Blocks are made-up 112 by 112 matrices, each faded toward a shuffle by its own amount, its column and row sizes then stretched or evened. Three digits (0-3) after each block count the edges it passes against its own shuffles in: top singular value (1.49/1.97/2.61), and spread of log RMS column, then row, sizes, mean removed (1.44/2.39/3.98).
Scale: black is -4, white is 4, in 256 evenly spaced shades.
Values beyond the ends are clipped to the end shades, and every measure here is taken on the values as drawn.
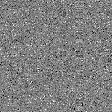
2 0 0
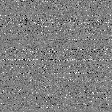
0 0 2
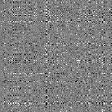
3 2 2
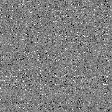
1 1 1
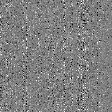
1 2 0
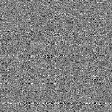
2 1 2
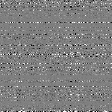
1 1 3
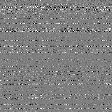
1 0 3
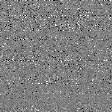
1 1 2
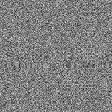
2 0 0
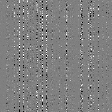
2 3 1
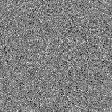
2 0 0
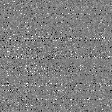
0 1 2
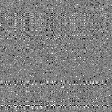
3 1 2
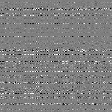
3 1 3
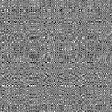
3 1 2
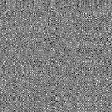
3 1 1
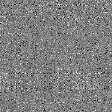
1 1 2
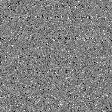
1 0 1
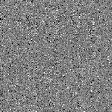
1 1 0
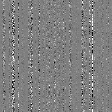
2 3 0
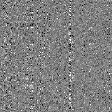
2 2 0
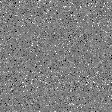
0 0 1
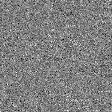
0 0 1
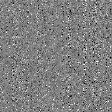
1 2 0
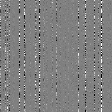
3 3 0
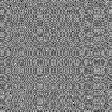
3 0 1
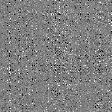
1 2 1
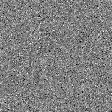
1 0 0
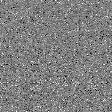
1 0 1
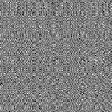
3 1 1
